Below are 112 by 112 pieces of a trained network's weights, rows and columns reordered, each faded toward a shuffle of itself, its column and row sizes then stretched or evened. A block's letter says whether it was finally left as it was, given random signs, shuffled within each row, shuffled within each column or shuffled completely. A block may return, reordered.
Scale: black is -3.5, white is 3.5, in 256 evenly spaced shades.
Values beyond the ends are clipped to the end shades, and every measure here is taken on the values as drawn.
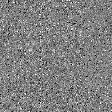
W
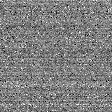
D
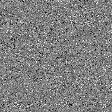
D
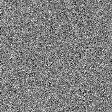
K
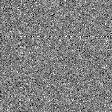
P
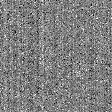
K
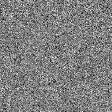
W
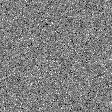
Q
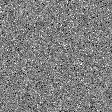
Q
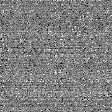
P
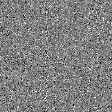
W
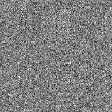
P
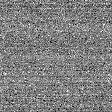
D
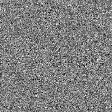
W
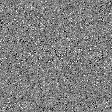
D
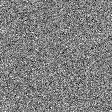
Q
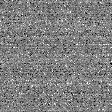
D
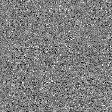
W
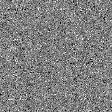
W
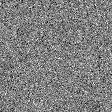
Q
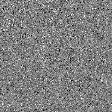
W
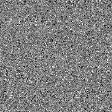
W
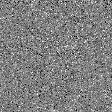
W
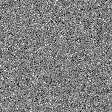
Q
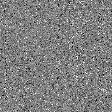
K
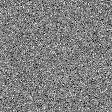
Q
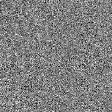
P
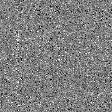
W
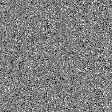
K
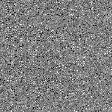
P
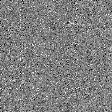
W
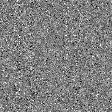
K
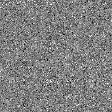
W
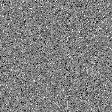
K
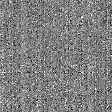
P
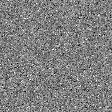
D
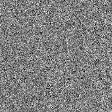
W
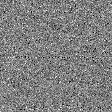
D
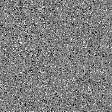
W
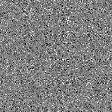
P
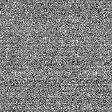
P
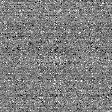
P
